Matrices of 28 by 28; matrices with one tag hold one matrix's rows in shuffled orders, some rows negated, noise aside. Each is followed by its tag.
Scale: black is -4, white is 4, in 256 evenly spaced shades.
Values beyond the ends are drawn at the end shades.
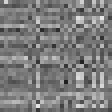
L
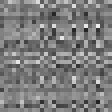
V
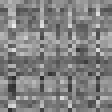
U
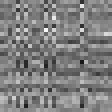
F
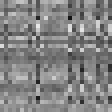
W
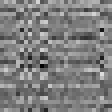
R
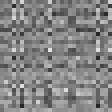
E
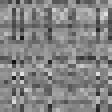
E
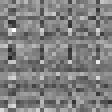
U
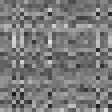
E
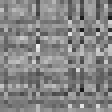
W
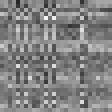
F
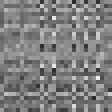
V
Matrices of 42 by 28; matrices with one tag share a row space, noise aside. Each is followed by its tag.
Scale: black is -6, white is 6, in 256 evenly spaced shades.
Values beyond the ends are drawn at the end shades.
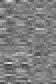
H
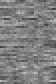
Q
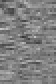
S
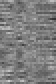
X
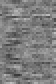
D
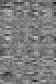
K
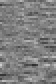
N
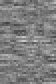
Q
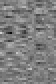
H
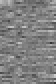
X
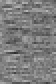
D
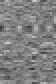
K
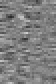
S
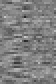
D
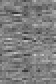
D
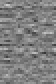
K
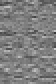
K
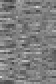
S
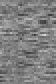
N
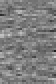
X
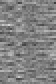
X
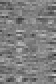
X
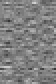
K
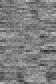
N
